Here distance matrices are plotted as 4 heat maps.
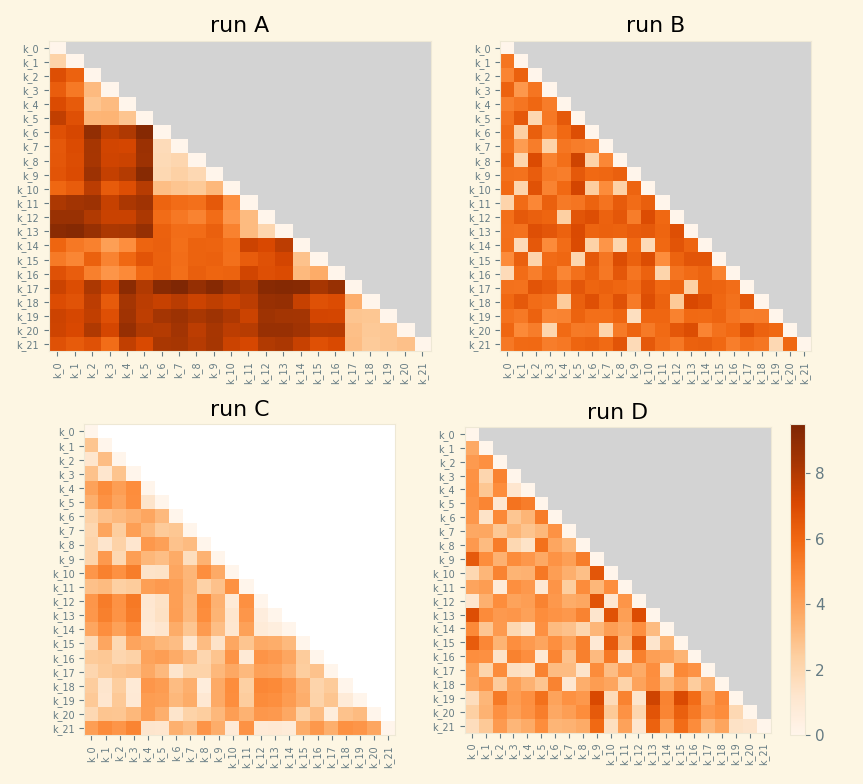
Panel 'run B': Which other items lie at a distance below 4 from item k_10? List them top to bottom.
k_1, k_6, k_8, k_14
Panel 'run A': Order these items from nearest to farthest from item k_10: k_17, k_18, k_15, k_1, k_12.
k_12, k_15, k_1, k_18, k_17
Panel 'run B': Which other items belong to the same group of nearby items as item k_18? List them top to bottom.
k_4, k_12
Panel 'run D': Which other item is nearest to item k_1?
k_6
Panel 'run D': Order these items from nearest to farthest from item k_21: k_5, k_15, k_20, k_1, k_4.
k_20, k_1, k_4, k_5, k_15
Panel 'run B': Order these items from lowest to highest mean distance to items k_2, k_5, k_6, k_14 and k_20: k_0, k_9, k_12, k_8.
k_8, k_0, k_9, k_12
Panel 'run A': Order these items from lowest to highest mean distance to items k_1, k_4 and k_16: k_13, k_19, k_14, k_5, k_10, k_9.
k_14, k_5, k_10, k_9, k_19, k_13
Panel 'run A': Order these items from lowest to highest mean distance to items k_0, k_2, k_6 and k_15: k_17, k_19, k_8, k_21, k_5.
k_8, k_5, k_21, k_19, k_17
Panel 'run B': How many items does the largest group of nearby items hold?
5
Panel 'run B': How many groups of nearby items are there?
7
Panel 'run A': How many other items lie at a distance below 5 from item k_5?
3
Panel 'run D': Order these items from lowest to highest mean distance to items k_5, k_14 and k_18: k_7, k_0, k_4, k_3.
k_7, k_4, k_3, k_0
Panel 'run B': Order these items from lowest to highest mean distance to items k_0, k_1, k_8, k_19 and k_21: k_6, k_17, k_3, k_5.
k_6, k_3, k_17, k_5
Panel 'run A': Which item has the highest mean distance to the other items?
k_17
